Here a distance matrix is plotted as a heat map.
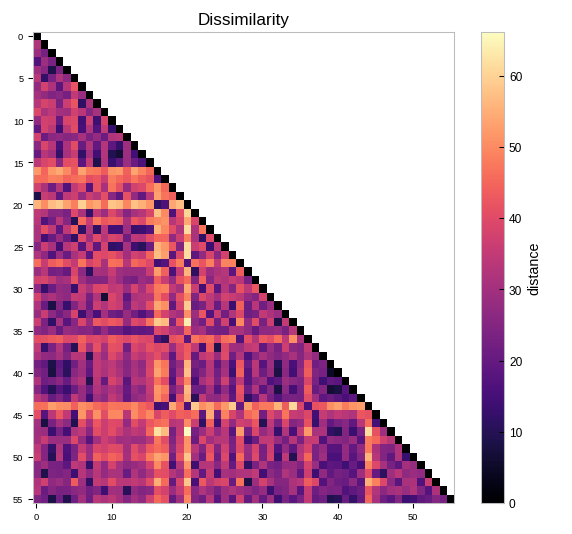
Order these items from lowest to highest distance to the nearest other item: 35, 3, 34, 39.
39, 34, 3, 35
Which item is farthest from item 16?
47
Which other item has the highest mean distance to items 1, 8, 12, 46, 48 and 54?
20
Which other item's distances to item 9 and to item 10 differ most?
31
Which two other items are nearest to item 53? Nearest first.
28, 7
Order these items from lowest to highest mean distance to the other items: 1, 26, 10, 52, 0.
52, 1, 26, 0, 10
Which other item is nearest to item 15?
8
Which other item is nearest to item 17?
36
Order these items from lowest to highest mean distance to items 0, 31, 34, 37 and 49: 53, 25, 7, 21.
7, 21, 53, 25
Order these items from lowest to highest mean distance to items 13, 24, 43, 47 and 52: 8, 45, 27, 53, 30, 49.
30, 49, 53, 8, 45, 27
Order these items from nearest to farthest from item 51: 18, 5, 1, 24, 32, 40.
18, 40, 32, 24, 1, 5
